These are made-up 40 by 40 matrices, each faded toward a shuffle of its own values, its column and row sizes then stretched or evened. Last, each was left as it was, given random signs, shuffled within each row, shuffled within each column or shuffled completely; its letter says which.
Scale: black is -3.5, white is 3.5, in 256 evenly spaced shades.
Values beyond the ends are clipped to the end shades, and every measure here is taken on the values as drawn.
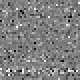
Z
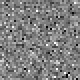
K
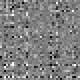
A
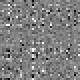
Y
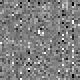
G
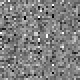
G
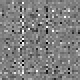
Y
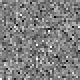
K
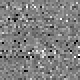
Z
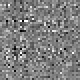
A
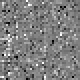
G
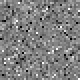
K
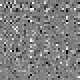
Y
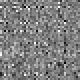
Y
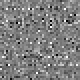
Z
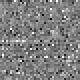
Z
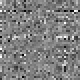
Y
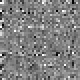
A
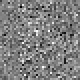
G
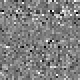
Z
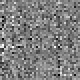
A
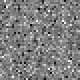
K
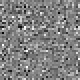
A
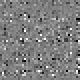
A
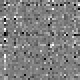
A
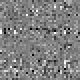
A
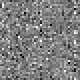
G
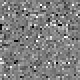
Z
